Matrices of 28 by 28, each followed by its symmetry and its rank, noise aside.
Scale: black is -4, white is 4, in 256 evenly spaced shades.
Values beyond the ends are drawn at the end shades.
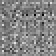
no symmetry, rank four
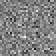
no symmetry, rank six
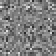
no symmetry, rank four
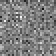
no symmetry, rank eight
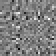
antisymmetric, rank six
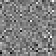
antisymmetric, rank six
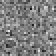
antisymmetric, rank eight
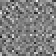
antisymmetric, rank six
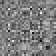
symmetric, rank four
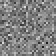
symmetric, rank eight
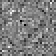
symmetric, rank eight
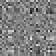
antisymmetric, rank four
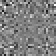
antisymmetric, rank six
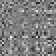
no symmetry, rank four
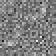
symmetric, rank eight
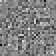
symmetric, rank eight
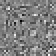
symmetric, rank six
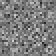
symmetric, rank eight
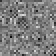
symmetric, rank eight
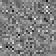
antisymmetric, rank eight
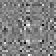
no symmetry, rank four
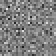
antisymmetric, rank six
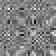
symmetric, rank four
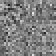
no symmetry, rank six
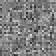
antisymmetric, rank six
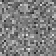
antisymmetric, rank eight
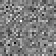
symmetric, rank six
